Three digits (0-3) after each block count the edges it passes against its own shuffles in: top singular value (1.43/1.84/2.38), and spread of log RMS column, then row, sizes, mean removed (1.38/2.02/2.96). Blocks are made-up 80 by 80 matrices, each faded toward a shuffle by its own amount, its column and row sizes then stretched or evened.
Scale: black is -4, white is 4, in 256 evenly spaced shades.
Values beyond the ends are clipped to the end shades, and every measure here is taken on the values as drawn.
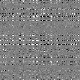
3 2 3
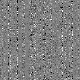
1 3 0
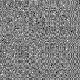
3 0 0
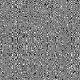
3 2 1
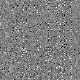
1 2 1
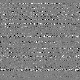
1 0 3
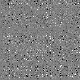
1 2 2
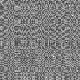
3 0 1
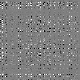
1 3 3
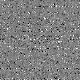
0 1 2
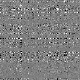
2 2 3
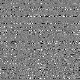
0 1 3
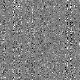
0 3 1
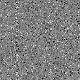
1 1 0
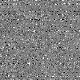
1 0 2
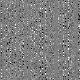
1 3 0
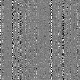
3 3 0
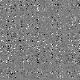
0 2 2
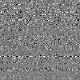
2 0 3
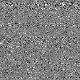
1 0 2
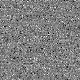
1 0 1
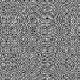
3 0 1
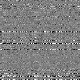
3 0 3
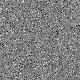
0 0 0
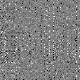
2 2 1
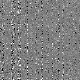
1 3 1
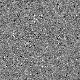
0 1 1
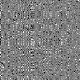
3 2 0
